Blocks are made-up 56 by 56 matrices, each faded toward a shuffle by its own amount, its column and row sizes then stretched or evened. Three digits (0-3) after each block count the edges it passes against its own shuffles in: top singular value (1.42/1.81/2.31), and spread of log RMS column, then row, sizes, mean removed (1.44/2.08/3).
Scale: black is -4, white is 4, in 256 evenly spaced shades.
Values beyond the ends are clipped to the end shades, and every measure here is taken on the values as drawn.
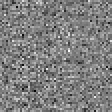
2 1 0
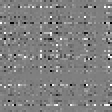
1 2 3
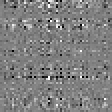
2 2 3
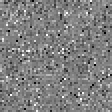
1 0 0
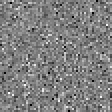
1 0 0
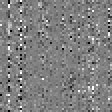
1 3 0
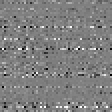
2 1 3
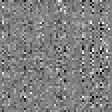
2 3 1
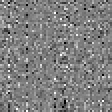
2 2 0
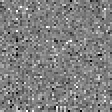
0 1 1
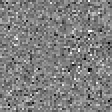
0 1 0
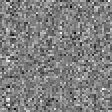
1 1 1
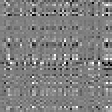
3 2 3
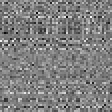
3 0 3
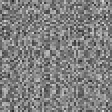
3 0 0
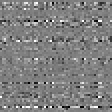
3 1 3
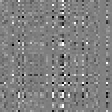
3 3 2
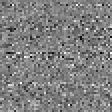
1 0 2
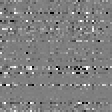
1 1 3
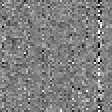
2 2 0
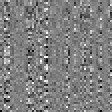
3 3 0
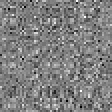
3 1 1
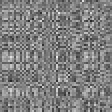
3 2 2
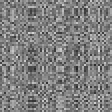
3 2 1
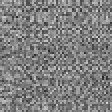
3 0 1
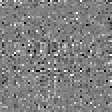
2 1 2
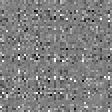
2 2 2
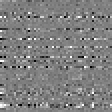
3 1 3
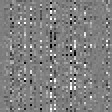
2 3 1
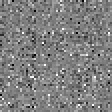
0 2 2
